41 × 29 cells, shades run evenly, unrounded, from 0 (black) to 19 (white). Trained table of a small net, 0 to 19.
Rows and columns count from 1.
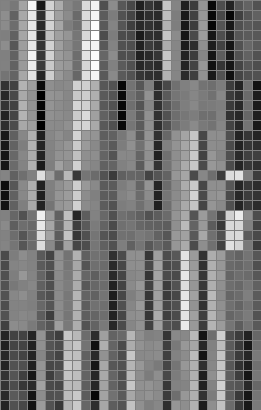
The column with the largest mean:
9
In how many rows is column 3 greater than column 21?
13
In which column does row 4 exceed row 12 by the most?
19
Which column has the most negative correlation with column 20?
18
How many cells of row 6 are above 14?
5
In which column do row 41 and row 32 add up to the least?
23
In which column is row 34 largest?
25
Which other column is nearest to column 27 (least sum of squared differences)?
26
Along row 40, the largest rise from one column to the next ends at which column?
12
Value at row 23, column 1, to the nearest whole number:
10
